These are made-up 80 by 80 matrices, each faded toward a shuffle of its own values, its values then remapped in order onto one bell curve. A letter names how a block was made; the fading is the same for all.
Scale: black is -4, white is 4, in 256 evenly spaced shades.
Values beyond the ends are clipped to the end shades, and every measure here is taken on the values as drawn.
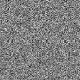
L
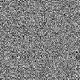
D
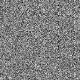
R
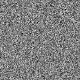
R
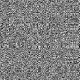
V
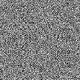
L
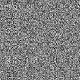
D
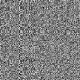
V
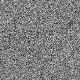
R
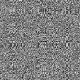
V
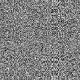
D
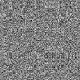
D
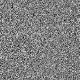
R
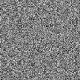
L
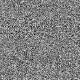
R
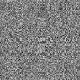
D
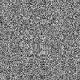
L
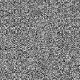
D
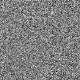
R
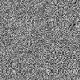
L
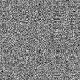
L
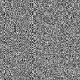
D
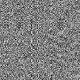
D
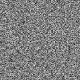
L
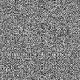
L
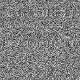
L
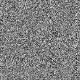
R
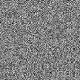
L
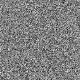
R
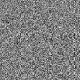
D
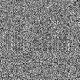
L
